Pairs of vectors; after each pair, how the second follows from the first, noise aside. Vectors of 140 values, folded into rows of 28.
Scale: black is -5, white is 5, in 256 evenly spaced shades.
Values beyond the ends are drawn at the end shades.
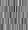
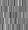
partly zeroed.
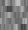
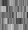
reversed.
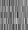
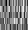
wrapped around, negated, scaled up.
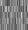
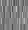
wrapped around, partly zeroed.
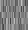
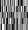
negated, scaled up.
